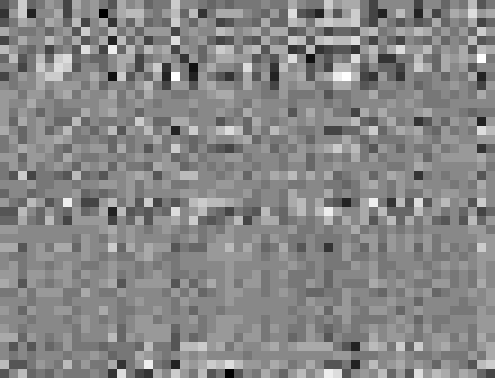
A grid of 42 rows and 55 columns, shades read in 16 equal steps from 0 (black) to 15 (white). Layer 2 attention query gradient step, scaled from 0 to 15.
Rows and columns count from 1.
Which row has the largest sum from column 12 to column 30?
41
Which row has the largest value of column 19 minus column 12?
2
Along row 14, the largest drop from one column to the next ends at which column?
54
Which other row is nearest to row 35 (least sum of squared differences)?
31
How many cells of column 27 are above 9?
4
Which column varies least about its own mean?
51
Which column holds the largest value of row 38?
13
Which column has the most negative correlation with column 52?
6
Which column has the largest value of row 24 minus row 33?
37
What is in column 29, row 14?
10
